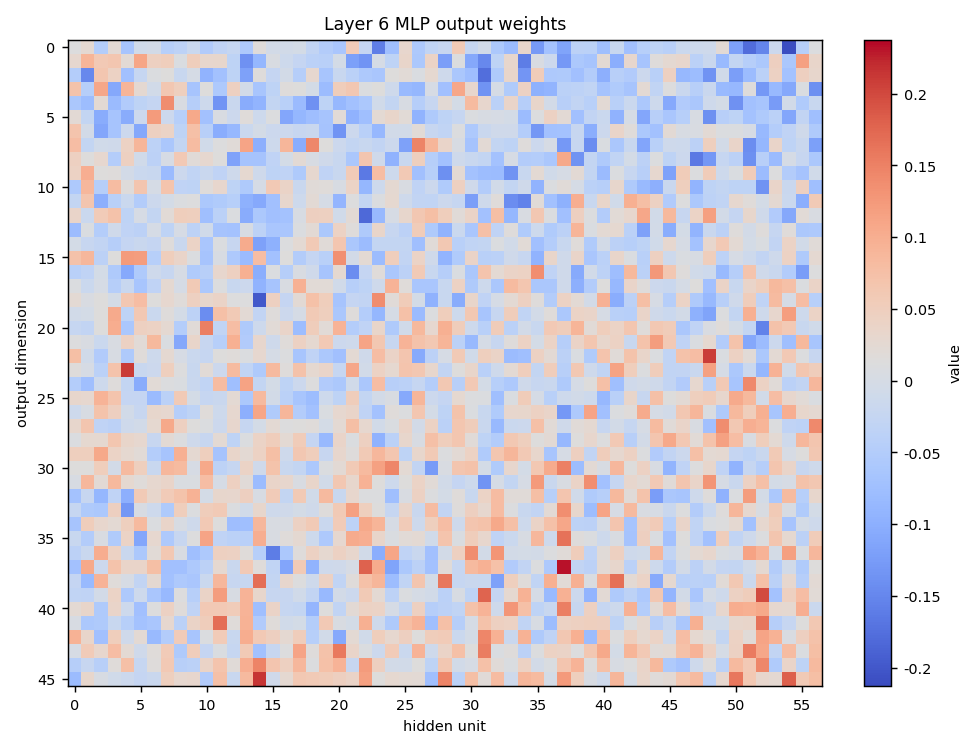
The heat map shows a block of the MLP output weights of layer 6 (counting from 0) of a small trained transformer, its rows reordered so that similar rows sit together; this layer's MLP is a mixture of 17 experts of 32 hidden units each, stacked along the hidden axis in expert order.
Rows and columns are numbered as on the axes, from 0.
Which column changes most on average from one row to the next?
14
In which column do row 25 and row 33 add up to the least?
4
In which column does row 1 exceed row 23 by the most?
5
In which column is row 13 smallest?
43
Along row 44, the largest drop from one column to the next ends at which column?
53
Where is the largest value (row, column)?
37, 37
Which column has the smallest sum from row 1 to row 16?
22
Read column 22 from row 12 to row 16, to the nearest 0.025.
-0.175 -0.05 -0.075 0.025 -0.025
